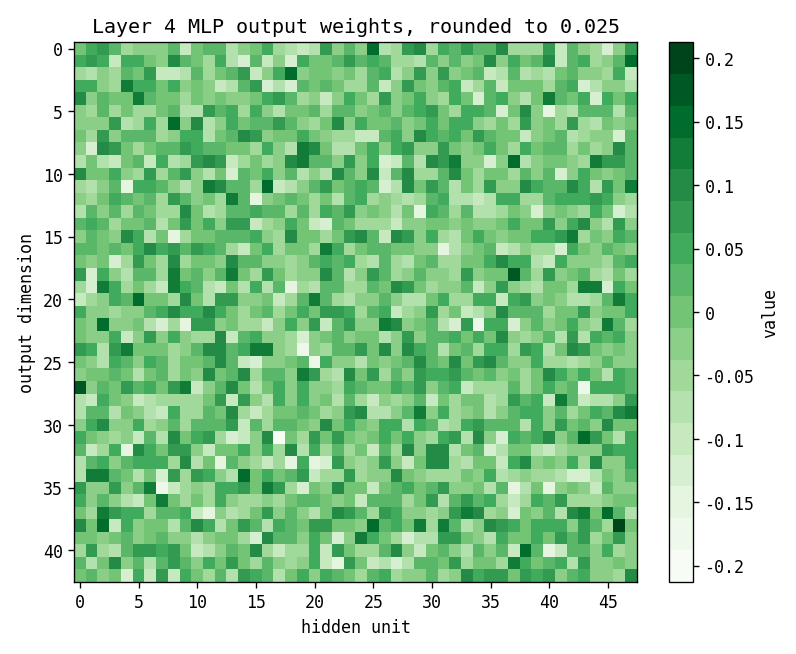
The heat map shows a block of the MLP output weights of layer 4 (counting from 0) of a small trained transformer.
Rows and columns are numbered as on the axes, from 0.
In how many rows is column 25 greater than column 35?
17
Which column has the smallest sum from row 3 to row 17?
26
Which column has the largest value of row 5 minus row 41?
22
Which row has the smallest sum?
28
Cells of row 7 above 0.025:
11
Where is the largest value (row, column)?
38, 46
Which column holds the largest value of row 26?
19
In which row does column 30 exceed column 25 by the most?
32
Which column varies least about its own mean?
39
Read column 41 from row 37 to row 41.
-0.075 0.05 0.075 -0.1 0.05
